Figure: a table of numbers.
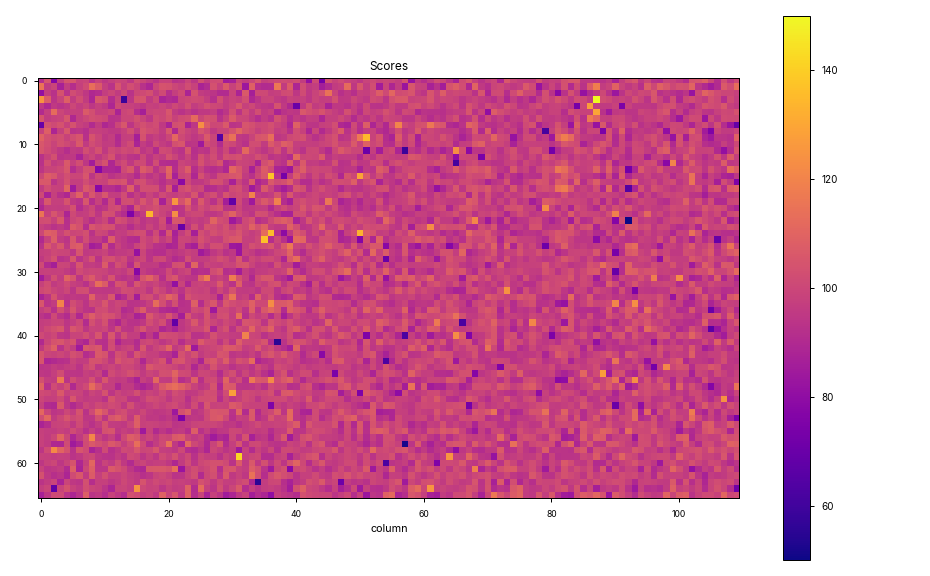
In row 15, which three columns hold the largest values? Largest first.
36, 50, 102
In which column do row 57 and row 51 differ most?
57
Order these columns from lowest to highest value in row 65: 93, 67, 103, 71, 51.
51, 93, 103, 67, 71
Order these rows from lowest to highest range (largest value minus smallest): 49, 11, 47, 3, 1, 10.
10, 1, 47, 49, 11, 3
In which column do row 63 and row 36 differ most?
34
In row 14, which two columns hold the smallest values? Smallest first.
92, 9
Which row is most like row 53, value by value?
16
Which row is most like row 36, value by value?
39
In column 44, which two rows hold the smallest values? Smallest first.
0, 43
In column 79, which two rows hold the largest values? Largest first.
20, 52
